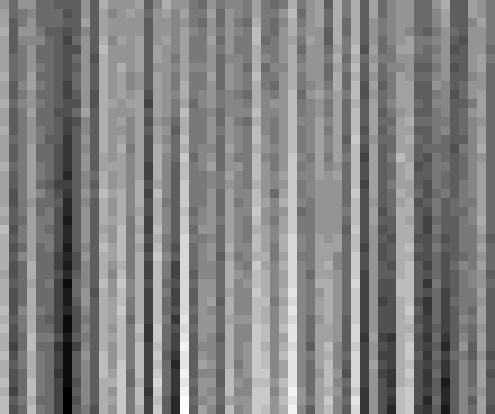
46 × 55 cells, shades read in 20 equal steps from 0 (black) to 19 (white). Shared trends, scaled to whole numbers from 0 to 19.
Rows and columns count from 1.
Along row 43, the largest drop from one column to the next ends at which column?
41
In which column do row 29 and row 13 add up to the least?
8
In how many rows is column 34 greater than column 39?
40
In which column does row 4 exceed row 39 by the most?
50
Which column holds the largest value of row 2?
33
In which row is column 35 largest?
5
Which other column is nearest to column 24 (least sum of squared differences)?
10
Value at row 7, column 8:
6
